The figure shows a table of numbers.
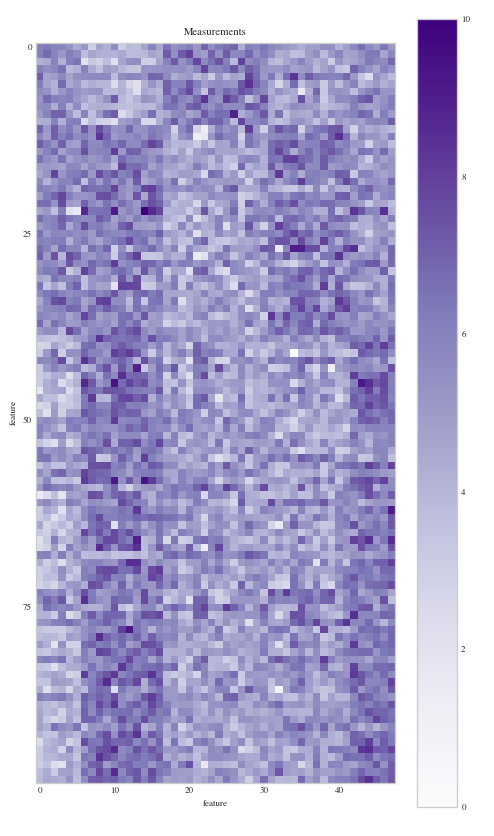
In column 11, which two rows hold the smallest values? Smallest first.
9, 0
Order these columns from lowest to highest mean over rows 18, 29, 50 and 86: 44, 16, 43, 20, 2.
2, 20, 43, 16, 44
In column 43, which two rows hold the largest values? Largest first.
45, 94
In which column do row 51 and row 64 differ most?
34
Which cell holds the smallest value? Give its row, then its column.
41, 34
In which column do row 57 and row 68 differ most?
6
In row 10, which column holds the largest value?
27
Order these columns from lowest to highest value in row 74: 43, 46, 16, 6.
43, 16, 46, 6
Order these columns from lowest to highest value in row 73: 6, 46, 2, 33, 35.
2, 46, 35, 6, 33
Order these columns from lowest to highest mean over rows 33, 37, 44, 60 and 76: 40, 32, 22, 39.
32, 39, 40, 22
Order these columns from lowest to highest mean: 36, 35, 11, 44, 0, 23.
0, 23, 36, 35, 44, 11
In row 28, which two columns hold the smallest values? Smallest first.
21, 22
